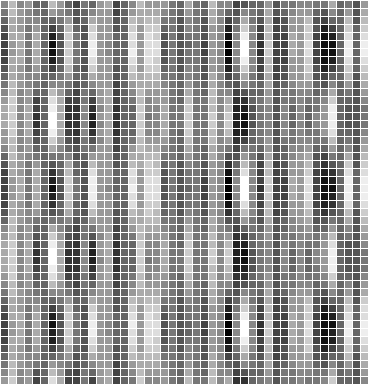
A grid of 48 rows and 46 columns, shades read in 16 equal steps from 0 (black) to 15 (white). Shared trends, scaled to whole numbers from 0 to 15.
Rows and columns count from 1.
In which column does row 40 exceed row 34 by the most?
31
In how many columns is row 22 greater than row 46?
17
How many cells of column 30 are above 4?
29
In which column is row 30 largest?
7
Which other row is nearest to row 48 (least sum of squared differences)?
13
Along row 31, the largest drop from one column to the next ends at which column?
30
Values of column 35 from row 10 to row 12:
4 5 5
